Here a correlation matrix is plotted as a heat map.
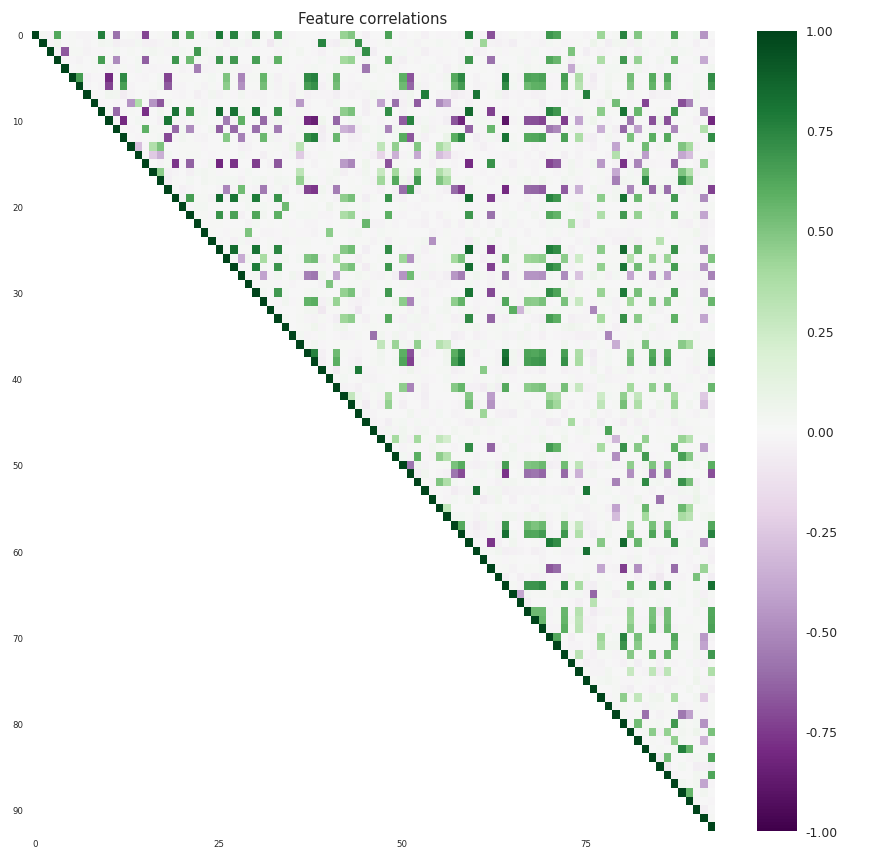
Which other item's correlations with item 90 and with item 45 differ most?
2
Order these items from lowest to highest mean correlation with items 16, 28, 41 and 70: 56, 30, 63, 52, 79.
79, 63, 56, 52, 30
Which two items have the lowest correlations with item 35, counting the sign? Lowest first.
46, 78
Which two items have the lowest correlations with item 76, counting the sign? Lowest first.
65, 32
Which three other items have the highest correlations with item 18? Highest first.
10, 51, 28
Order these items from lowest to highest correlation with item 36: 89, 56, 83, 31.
31, 56, 89, 83
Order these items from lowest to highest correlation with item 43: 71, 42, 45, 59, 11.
11, 45, 42, 71, 59
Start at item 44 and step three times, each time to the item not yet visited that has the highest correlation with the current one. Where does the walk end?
61
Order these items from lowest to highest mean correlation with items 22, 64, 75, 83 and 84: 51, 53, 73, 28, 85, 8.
51, 28, 8, 85, 73, 53
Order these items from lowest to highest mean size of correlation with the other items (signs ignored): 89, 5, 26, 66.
66, 89, 26, 5
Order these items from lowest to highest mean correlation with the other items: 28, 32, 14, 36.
28, 14, 32, 36
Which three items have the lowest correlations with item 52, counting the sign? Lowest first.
8, 79, 14
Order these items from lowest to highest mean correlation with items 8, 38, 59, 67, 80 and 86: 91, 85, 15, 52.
15, 91, 52, 85
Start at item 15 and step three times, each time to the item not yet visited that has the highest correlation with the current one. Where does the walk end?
91
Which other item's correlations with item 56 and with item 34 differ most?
20
